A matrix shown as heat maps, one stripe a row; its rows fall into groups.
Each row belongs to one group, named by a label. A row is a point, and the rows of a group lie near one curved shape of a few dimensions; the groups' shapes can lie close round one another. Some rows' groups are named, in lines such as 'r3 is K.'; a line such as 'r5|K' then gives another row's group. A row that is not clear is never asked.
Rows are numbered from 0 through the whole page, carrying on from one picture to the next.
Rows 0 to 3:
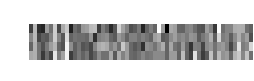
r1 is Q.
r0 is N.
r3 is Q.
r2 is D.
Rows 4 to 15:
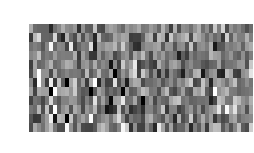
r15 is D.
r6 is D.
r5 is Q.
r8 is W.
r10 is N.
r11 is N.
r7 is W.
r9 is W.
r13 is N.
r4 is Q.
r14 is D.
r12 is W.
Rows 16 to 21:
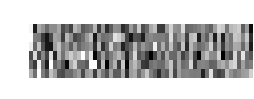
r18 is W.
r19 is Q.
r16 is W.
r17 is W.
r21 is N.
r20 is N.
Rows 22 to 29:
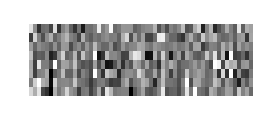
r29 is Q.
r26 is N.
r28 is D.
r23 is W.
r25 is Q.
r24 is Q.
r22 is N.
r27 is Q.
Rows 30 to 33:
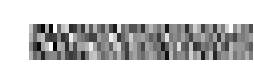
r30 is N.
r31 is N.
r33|N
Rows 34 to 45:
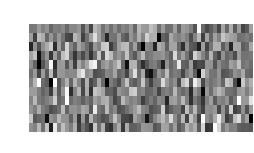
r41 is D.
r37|N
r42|D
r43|Q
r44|W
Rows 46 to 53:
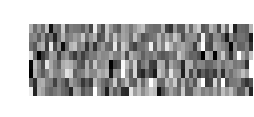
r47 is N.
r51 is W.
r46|Q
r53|W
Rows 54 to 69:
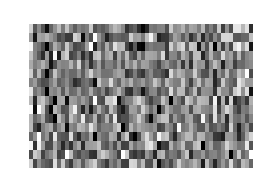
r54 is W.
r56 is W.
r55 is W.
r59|W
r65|D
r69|D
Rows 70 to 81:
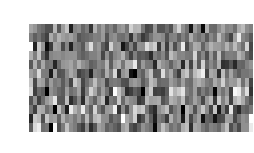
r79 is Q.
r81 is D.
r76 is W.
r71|W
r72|W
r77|W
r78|Q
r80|W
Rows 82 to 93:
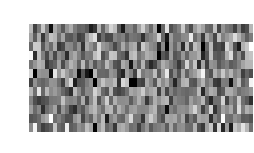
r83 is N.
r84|W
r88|D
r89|W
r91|N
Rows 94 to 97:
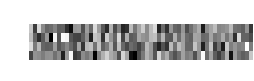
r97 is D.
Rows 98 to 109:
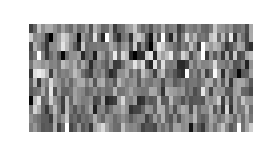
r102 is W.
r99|Q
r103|D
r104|Q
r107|Q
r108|Q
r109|D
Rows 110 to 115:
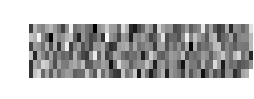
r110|D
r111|Q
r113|W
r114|D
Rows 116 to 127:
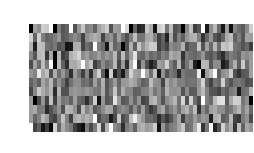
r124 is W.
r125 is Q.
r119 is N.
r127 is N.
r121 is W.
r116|D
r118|W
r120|Q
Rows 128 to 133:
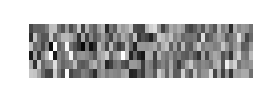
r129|W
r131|D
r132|N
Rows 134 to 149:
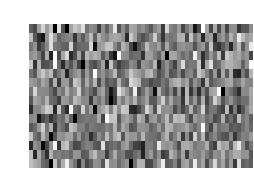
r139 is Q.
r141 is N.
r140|D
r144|N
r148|W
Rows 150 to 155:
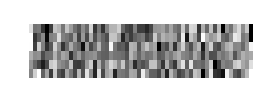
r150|W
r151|W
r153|D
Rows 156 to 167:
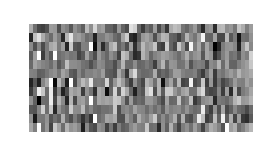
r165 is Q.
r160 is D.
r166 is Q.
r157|D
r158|D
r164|D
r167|N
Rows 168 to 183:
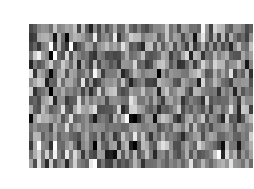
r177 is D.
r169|Q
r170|D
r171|D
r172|W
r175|N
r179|D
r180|W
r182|N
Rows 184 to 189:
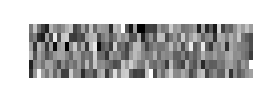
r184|W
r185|N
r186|N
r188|W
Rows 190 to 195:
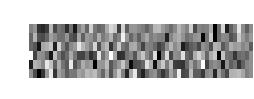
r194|D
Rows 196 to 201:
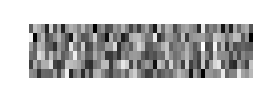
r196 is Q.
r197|W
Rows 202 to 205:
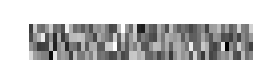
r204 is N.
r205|D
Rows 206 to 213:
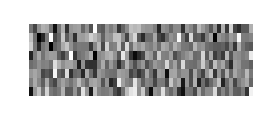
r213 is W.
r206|Q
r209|D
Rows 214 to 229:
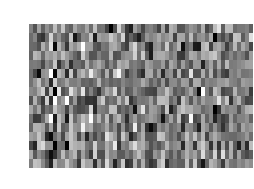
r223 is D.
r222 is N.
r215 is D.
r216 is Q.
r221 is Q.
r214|N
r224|D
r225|Q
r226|Q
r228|Q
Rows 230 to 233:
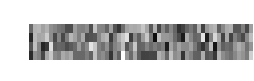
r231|D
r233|W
